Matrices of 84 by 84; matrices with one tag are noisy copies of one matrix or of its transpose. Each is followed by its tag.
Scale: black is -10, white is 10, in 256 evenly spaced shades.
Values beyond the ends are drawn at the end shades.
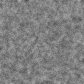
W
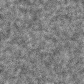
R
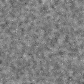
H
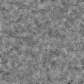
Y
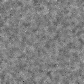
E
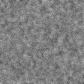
H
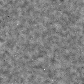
H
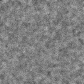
E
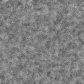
E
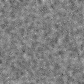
H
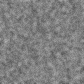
Y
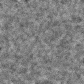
W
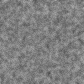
E
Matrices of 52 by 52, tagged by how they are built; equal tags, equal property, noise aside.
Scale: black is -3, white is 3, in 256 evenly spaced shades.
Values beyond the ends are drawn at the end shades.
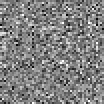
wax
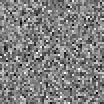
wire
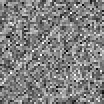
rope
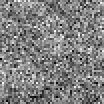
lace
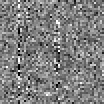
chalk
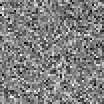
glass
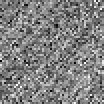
rope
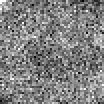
lace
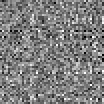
wax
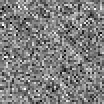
glass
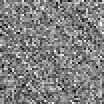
glass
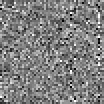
chalk
